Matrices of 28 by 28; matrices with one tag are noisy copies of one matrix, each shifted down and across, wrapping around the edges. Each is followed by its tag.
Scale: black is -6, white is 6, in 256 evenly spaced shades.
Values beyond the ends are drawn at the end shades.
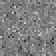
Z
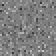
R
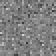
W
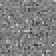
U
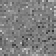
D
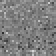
D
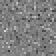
U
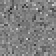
Z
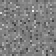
R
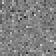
W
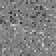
D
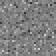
R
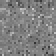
D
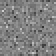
U
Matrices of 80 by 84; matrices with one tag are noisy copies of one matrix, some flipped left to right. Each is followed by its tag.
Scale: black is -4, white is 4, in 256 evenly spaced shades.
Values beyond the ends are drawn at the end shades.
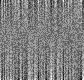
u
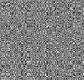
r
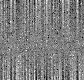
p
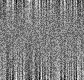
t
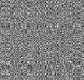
r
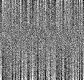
u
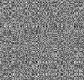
r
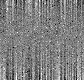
t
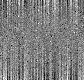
t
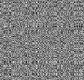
r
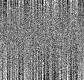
t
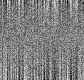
t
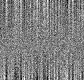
p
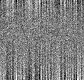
t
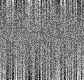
t
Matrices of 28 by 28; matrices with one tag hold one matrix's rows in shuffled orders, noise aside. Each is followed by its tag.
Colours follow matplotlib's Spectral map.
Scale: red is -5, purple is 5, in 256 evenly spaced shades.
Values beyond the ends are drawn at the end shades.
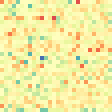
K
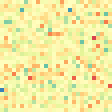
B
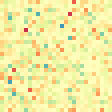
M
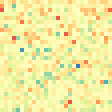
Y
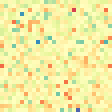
Y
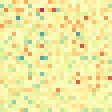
K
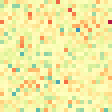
Y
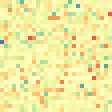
B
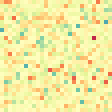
B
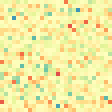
Y
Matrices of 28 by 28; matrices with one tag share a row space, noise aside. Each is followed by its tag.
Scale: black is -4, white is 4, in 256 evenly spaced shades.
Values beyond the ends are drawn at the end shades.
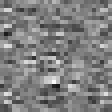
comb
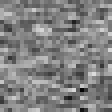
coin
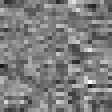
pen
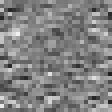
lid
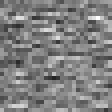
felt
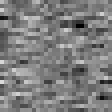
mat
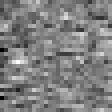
mat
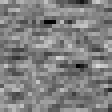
felt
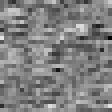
felt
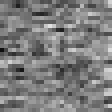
felt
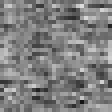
coin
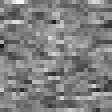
felt
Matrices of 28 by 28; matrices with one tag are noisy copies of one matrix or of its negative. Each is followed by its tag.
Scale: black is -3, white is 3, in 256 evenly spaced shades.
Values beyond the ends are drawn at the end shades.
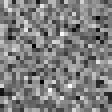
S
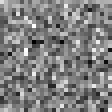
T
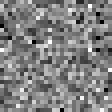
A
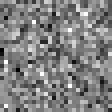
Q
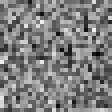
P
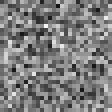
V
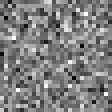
Q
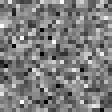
A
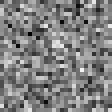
V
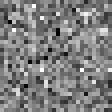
Q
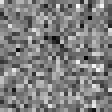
V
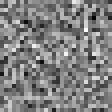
P
